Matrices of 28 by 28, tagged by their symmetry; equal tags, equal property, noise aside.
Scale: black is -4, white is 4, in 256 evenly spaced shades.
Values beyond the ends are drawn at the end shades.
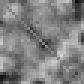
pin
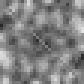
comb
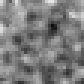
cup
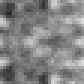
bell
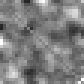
pin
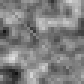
cup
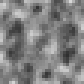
comb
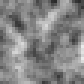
cup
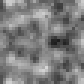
bell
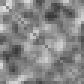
pin
